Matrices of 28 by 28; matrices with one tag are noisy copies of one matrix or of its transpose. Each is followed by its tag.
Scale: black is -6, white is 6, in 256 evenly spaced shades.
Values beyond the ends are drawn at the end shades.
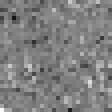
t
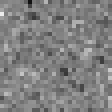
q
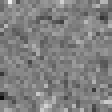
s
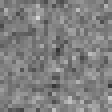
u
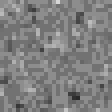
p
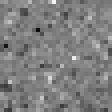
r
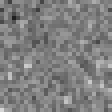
t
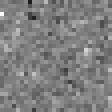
q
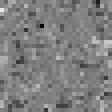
s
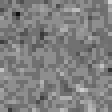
t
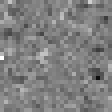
p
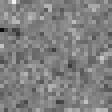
q
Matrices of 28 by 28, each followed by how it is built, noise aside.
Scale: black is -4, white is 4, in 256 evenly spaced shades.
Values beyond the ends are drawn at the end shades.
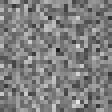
repeating rows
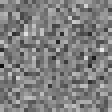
low rank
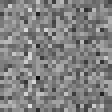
repeating rows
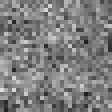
smooth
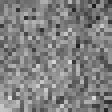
smooth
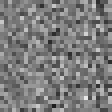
repeating rows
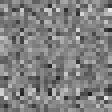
low rank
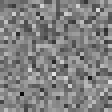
noise
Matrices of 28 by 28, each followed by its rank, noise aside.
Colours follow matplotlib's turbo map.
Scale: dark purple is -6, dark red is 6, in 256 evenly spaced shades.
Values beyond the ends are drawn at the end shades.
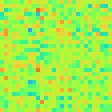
six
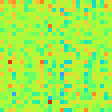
four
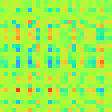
two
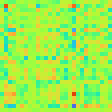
three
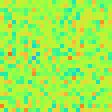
six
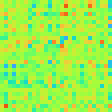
four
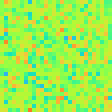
eight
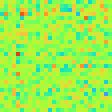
six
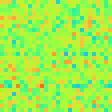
eight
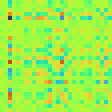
two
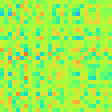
three
